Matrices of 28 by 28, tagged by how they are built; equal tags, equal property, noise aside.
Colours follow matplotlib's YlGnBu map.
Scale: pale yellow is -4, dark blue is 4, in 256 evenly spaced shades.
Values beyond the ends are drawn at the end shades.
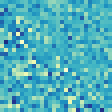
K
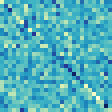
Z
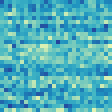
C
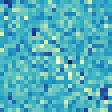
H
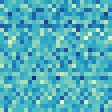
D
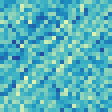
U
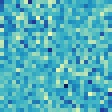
H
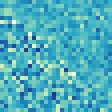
K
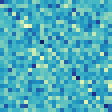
Z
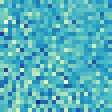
K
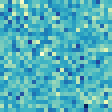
H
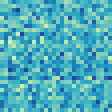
D
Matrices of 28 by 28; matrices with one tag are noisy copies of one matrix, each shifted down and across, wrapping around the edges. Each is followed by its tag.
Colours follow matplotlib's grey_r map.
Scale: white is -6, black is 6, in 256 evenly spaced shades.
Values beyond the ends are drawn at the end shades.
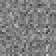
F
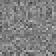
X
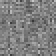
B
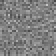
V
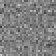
F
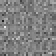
F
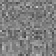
X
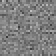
V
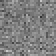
B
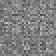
B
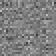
V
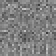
X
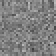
X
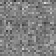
B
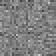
B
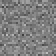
V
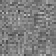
B
